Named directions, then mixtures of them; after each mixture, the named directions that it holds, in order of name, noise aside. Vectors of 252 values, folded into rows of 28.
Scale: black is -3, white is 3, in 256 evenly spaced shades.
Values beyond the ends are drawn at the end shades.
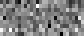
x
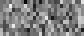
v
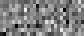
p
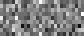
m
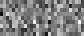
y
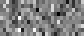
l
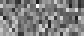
x, y.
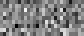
p, x.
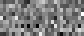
m, p, x.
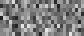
m, y.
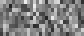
v.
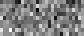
l, x.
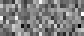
m.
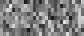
v.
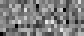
p.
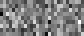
y.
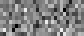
m, p, x.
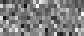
m, x.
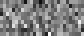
v, y.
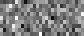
m, v.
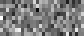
l, m, x.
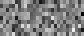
m.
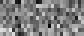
m, x.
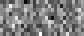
m, p, v.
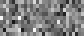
l, m, p.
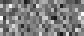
m, v, x.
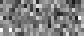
l, x.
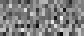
m, p, x.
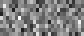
l, y.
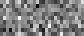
l, v, x.
